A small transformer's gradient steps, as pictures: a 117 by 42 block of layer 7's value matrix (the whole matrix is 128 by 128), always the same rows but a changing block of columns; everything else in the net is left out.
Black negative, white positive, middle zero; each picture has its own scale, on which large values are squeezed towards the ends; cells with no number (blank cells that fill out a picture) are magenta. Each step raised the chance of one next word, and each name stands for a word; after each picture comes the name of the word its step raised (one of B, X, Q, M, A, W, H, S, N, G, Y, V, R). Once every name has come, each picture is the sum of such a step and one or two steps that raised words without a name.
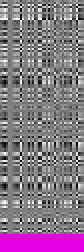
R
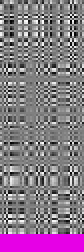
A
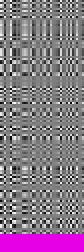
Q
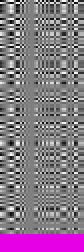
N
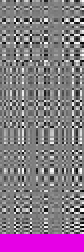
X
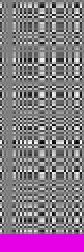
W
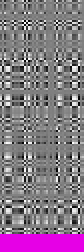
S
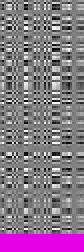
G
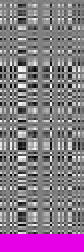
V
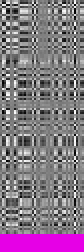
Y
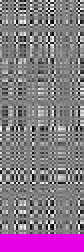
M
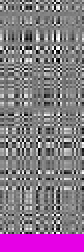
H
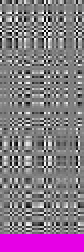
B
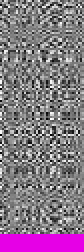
W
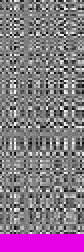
N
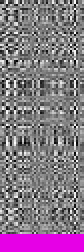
Y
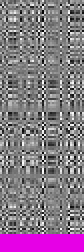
B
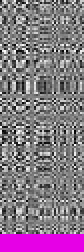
G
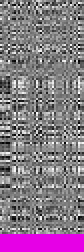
G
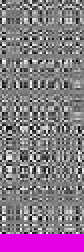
V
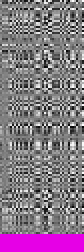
B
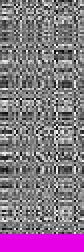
Q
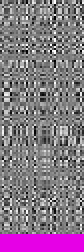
Y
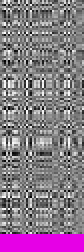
Y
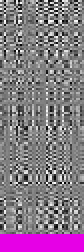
M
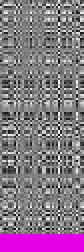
B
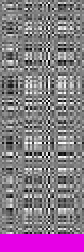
G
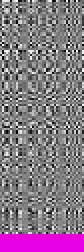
N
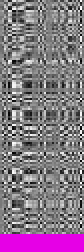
M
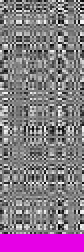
M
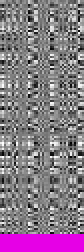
B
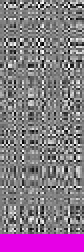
W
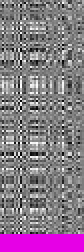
G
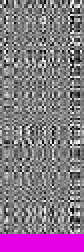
W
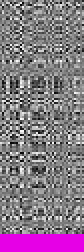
G
